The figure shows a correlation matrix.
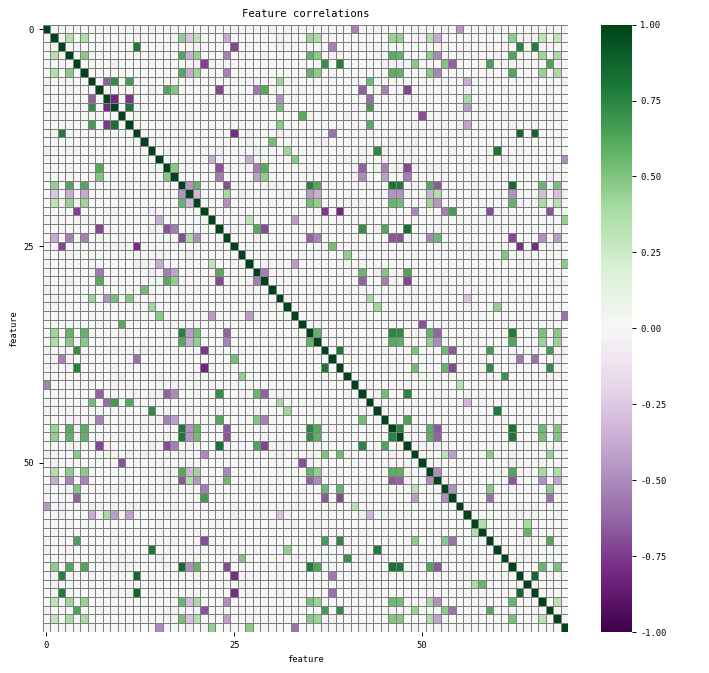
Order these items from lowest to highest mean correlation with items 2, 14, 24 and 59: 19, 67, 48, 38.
38, 48, 19, 67
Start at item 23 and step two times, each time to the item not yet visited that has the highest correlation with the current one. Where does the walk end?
42
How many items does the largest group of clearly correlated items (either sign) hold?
16
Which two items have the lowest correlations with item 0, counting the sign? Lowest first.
41, 55
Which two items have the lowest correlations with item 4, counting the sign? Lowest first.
21, 54
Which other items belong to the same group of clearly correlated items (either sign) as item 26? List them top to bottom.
40, 61
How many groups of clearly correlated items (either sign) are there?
12
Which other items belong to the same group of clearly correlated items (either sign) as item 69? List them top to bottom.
15, 22, 27, 33
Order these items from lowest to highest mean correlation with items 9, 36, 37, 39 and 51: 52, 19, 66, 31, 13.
52, 19, 13, 31, 66
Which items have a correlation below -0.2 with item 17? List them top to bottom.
23, 28, 42, 45, 48
